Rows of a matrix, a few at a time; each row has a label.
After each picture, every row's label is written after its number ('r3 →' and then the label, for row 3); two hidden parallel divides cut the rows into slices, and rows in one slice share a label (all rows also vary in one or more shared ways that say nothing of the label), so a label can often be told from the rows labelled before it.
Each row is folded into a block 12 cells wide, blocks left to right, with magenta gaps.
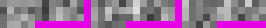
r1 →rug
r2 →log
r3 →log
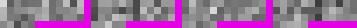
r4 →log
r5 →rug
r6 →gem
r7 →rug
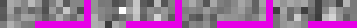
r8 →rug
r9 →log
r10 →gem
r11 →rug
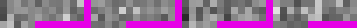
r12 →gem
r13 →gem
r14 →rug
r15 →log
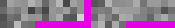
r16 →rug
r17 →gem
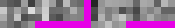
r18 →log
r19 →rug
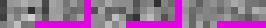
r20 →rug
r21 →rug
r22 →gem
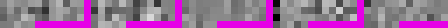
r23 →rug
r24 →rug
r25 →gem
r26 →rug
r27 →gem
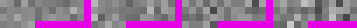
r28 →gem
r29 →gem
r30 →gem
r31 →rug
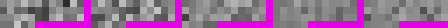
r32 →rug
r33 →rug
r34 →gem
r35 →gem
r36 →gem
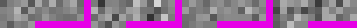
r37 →gem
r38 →log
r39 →gem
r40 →rug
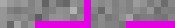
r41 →gem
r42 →gem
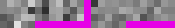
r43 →rug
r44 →gem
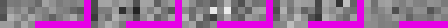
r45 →gem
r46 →rug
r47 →log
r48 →rug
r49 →gem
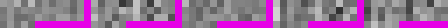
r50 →gem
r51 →log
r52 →gem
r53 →log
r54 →rug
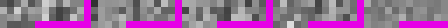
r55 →log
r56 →rug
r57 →rug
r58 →rug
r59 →gem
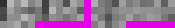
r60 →rug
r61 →gem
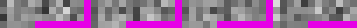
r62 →rug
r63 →rug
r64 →rug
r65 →log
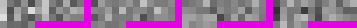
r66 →log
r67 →gem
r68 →gem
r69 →rug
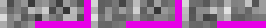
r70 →log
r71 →log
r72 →log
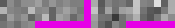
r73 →gem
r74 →log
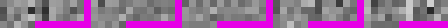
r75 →rug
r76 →gem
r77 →gem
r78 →rug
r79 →log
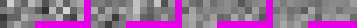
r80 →rug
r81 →log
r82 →gem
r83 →gem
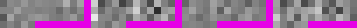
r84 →gem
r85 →log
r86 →gem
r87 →log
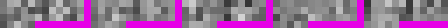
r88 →rug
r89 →rug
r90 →rug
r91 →gem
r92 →rug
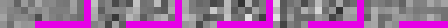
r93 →gem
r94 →log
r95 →log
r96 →log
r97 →gem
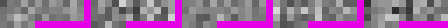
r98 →gem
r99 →rug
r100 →gem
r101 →log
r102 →rug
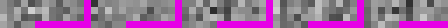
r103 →log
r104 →gem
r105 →rug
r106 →log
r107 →rug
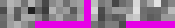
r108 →rug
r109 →log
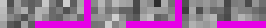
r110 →log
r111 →rug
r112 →rug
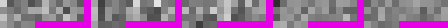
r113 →log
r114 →log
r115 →log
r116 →gem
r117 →gem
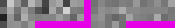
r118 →rug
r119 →gem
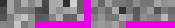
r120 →rug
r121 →gem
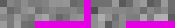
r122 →gem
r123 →gem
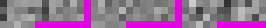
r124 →rug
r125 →gem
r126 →rug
